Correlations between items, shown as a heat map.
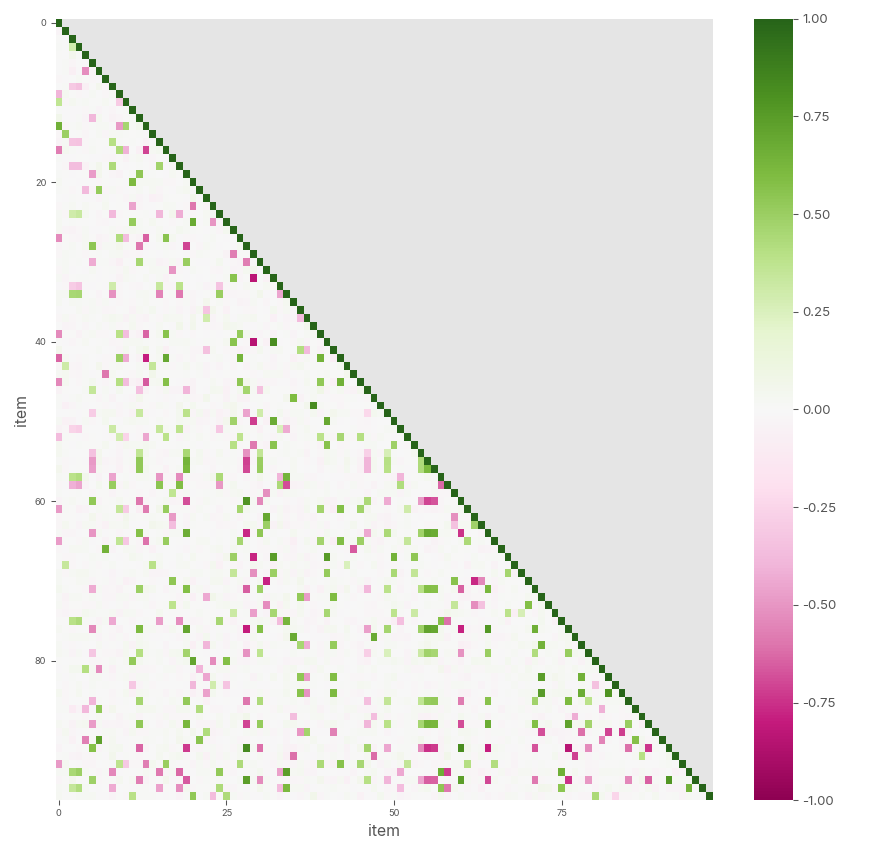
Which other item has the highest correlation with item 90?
6
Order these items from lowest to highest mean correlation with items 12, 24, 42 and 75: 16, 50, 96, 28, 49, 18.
18, 28, 50, 49, 16, 96
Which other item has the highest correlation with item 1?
14
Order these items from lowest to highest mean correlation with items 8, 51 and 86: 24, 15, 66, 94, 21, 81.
94, 24, 81, 66, 21, 15
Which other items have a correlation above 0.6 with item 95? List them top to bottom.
28, 60, 91
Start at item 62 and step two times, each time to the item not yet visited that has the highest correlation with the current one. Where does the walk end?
63
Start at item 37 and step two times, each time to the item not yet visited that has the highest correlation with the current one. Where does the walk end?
22
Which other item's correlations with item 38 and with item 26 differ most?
48
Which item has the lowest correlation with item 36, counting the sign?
89
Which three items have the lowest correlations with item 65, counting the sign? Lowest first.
13, 0, 10
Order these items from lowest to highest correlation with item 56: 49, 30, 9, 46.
46, 9, 49, 30
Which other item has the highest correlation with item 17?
70
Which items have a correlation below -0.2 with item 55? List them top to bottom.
5, 28, 46, 60, 91, 95
